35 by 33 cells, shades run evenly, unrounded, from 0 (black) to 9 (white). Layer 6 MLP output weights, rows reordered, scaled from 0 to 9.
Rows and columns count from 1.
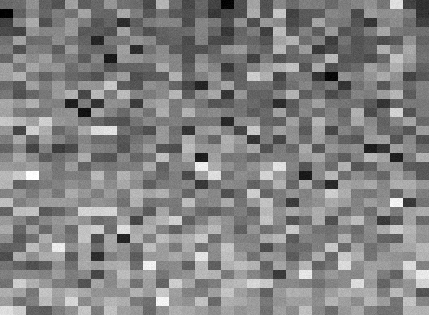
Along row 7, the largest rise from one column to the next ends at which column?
10
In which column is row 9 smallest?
26
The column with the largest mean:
13
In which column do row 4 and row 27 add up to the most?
22
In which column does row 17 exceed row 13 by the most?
7
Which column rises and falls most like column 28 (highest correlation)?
14
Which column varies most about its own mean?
18
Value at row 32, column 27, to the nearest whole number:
5
